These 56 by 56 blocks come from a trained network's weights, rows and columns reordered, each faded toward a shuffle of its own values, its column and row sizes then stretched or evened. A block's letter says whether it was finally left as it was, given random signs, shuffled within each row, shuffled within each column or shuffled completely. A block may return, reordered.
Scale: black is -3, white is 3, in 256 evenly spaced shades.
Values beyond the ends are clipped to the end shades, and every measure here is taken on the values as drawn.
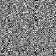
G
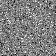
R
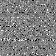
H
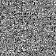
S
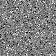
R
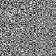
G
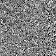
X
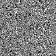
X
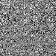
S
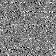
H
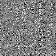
S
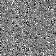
X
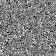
R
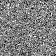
R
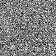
H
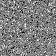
R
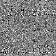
S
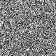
H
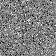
R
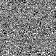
H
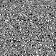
H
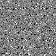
H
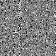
X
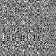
G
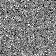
R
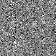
X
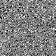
H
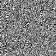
X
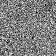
R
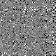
S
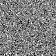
H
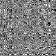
G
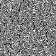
X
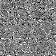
H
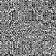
G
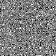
S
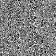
X
